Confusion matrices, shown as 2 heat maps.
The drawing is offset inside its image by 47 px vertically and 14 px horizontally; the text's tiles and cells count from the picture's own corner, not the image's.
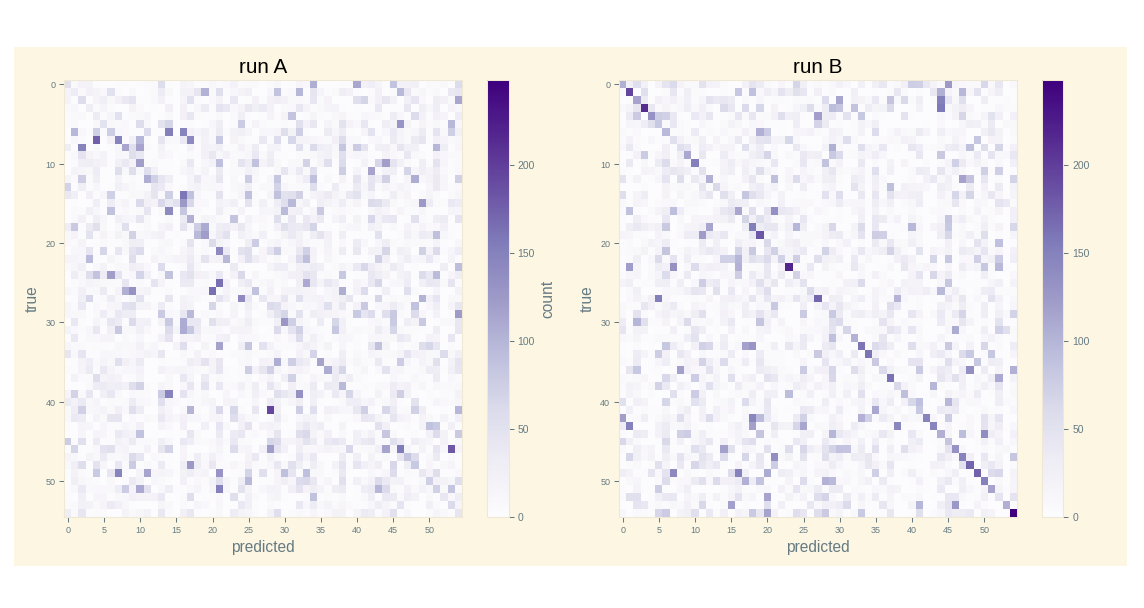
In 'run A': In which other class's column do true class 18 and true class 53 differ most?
19
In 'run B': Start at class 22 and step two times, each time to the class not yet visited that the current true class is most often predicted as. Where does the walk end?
21
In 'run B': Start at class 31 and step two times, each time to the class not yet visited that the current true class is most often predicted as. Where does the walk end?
14
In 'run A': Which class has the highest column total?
21
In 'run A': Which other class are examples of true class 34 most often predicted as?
52
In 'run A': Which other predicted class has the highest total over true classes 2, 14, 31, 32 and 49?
16
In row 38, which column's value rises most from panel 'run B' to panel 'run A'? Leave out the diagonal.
10
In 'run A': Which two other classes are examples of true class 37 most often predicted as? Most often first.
31, 4
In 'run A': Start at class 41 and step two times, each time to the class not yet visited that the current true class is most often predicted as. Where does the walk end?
48
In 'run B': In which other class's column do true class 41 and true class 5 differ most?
35
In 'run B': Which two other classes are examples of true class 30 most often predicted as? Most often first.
2, 19
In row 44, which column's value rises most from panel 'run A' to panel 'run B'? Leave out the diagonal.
50
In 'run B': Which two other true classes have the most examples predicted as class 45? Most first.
0, 40
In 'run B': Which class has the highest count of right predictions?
54
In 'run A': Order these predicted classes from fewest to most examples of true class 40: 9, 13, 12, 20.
12, 20, 9, 13
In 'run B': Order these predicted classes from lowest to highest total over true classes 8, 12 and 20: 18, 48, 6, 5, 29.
5, 18, 6, 29, 48
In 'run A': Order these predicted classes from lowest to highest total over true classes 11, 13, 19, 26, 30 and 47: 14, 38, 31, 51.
14, 31, 51, 38
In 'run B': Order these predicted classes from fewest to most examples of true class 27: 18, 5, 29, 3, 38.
3, 29, 18, 38, 5
